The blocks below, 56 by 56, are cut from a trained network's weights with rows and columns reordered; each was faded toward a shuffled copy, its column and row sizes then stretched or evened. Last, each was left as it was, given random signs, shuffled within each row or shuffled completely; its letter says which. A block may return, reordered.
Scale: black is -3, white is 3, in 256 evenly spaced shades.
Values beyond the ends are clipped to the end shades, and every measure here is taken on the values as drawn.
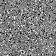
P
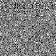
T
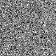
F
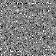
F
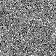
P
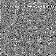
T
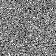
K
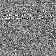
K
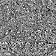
K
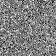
P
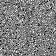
P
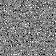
K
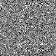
F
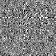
T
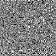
T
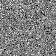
P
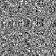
T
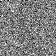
P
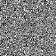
T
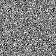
K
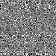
T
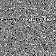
F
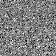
K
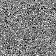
K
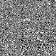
F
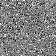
K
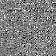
T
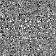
F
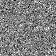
P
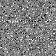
K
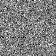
K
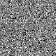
F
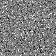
P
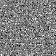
K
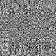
T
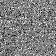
P
